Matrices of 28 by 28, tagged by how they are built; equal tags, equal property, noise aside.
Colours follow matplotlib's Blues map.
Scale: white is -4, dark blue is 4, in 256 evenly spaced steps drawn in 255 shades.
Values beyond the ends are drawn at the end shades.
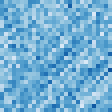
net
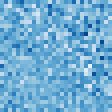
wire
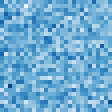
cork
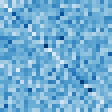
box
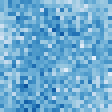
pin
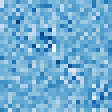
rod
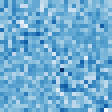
rod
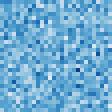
cork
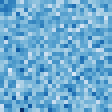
cork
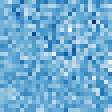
wire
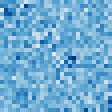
rod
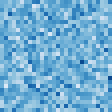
cork
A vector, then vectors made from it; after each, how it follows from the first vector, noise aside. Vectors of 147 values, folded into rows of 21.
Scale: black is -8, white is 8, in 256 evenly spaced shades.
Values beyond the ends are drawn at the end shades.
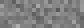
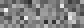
wrapped around, scaled up.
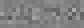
wrapped around, partly zeroed.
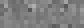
wrapped around, partly zeroed.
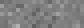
partly zeroed.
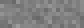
shrunk.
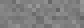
shrunk.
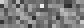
wrapped around, negated, scaled up.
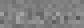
wrapped around, partly zeroed.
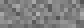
wrapped around.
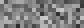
wrapped around, scaled up.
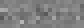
wrapped around, partly zeroed.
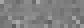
wrapped around, partly zeroed.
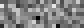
wrapped around, negated, scaled up.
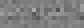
partly zeroed.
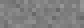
shrunk.
